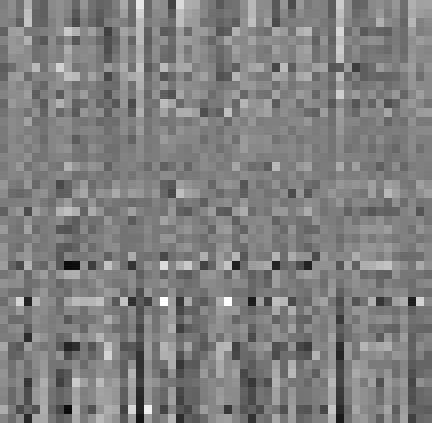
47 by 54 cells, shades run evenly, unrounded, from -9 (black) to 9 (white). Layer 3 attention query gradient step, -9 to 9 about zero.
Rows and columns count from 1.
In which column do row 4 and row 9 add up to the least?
14
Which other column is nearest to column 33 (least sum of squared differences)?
7
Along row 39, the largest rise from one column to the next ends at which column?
44
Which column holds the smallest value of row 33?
18
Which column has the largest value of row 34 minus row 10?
29
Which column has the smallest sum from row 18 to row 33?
8
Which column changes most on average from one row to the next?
21
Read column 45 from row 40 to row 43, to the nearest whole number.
-1 2 3 2
